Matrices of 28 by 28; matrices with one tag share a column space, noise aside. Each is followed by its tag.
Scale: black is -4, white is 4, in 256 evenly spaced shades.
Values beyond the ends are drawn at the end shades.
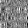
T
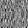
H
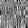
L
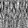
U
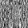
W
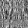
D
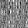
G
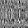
H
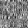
D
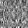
H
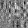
U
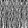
W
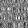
T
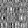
T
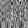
W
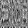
H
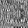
H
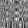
W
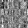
G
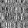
T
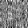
W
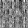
G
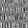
T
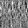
U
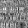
T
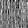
G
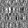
T
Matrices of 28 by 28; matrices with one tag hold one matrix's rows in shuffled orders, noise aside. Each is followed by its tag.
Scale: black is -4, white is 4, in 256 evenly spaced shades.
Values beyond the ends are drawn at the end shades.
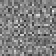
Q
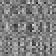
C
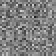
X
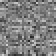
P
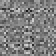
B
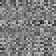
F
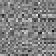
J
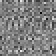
Q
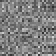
J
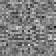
P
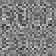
X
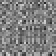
X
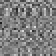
C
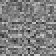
P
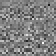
B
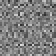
Q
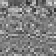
P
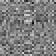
B
